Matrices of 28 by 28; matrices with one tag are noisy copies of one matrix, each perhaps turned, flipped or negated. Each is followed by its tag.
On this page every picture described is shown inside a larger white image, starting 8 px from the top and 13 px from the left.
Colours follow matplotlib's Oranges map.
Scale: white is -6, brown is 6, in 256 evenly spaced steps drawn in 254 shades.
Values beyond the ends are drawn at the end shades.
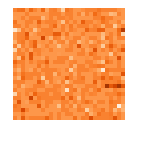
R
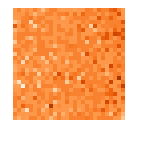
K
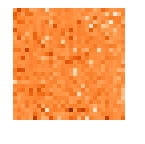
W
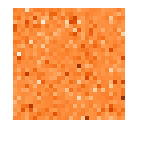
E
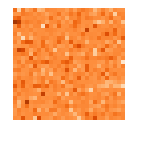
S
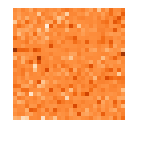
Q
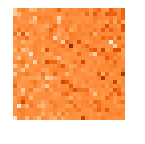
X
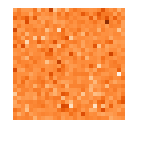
E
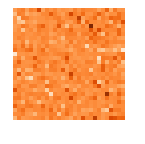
Q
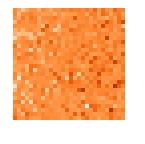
K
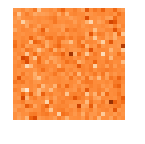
E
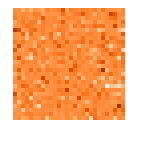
R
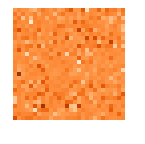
E
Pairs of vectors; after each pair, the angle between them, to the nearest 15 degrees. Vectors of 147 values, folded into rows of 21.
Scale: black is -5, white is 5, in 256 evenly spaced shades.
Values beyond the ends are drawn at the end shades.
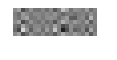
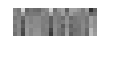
90 degrees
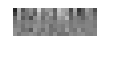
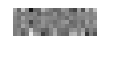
105 degrees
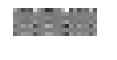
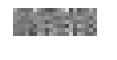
45 degrees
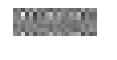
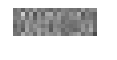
30 degrees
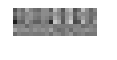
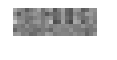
150 degrees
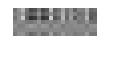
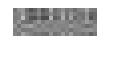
30 degrees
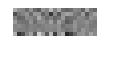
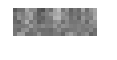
105 degrees
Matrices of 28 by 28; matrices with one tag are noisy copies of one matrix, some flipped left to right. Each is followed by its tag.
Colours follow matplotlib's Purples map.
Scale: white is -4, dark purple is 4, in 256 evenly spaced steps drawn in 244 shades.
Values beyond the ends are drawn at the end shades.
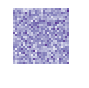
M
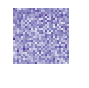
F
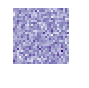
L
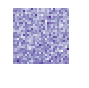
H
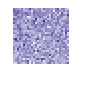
F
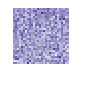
F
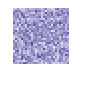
M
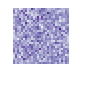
L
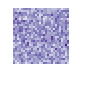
M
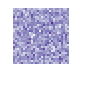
M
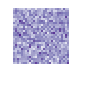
M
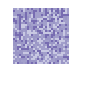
F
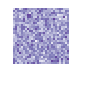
L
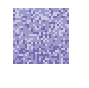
H
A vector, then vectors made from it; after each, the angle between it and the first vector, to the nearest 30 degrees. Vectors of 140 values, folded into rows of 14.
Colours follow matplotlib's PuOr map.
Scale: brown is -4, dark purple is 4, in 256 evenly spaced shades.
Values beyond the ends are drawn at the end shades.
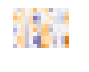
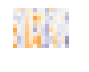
150 degrees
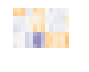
60 degrees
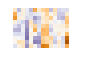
30 degrees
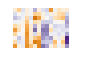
150 degrees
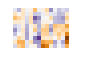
30 degrees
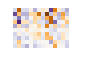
90 degrees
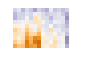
120 degrees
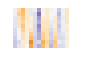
60 degrees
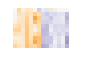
120 degrees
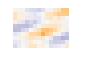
90 degrees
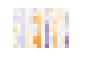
150 degrees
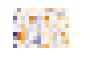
60 degrees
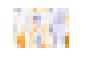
30 degrees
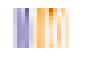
90 degrees
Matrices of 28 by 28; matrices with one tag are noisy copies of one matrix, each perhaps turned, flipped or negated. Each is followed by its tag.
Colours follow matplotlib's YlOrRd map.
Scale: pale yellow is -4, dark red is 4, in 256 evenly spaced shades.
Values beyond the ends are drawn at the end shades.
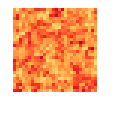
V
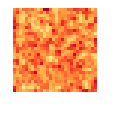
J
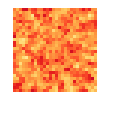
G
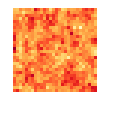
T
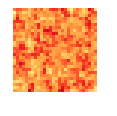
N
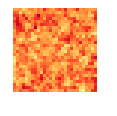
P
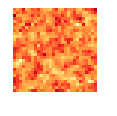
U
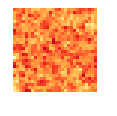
P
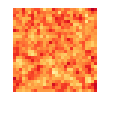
U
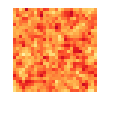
U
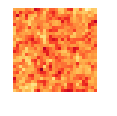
P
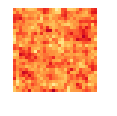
T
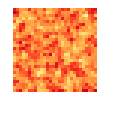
U
